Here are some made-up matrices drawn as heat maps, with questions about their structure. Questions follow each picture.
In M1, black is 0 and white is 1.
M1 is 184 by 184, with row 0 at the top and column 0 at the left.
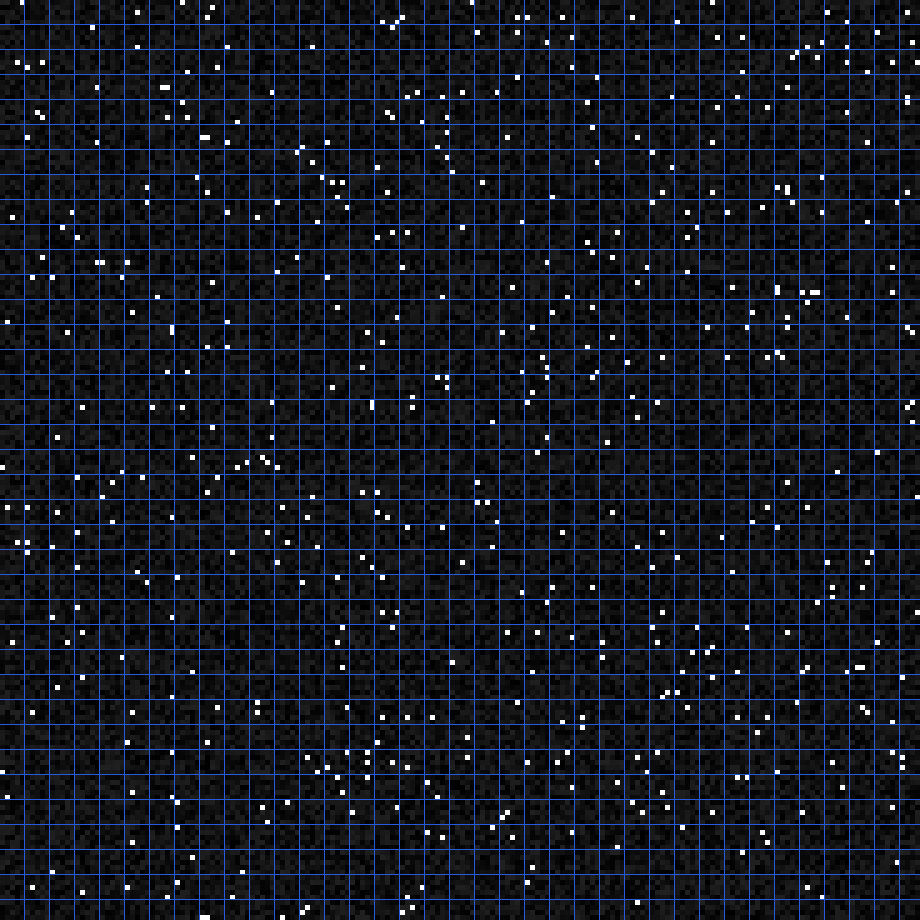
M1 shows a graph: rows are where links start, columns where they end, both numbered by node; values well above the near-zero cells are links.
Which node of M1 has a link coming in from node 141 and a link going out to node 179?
node 172
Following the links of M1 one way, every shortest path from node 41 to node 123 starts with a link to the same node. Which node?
node 69
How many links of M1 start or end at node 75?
9
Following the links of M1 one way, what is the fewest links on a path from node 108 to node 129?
5
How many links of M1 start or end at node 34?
8
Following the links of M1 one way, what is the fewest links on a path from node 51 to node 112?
6
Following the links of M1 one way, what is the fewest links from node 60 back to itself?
7
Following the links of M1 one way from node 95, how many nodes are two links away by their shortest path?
9
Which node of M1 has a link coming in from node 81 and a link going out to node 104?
node 74
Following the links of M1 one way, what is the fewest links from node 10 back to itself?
4
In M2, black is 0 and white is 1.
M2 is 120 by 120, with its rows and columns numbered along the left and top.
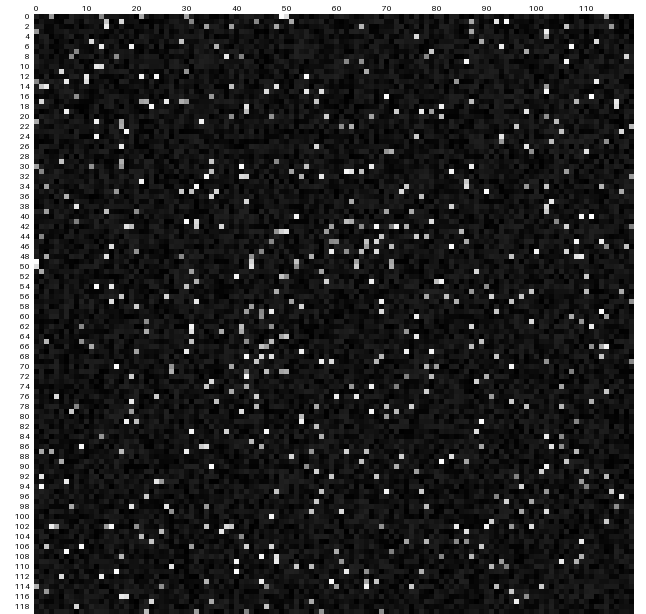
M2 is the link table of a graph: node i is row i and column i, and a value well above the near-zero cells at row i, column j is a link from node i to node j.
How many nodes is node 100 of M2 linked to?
1
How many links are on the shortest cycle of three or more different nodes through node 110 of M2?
4
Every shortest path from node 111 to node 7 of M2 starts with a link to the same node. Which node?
node 16
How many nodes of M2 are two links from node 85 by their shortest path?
4
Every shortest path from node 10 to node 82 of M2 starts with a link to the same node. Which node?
node 12
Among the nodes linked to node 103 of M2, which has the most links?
node 86
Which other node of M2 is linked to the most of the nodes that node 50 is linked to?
node 49
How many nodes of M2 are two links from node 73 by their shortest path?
8
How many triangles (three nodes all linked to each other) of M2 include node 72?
3
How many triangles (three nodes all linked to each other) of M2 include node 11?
0
